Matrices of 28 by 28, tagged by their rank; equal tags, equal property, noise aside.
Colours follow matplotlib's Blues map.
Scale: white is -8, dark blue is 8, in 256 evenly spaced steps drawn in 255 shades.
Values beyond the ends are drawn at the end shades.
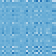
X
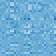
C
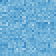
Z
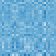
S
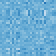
C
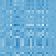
S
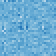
Z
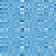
S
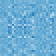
S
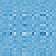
X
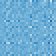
S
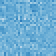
Z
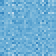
C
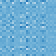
S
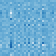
S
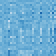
C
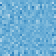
Z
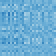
S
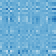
X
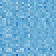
Z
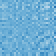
S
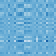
X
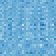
C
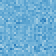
Z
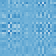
S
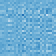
S
